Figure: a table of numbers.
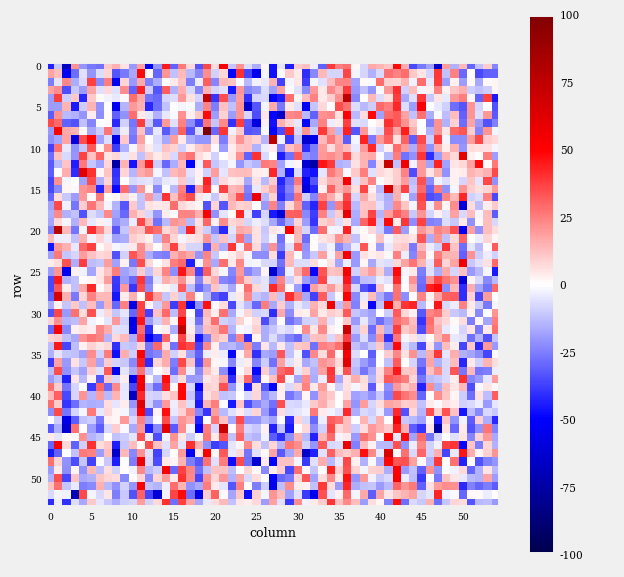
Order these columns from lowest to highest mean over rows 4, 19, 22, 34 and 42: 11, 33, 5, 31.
31, 33, 5, 11
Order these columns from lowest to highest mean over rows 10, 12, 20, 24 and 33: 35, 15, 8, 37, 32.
8, 32, 37, 35, 15
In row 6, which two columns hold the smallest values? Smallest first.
28, 27
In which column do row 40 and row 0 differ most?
47
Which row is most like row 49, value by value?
53
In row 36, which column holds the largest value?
36
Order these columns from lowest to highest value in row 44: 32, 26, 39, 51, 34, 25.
51, 32, 25, 26, 39, 34
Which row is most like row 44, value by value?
0
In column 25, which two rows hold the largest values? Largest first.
16, 11
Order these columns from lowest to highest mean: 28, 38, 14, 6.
28, 6, 38, 14
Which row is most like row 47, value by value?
15
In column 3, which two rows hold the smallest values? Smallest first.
52, 9
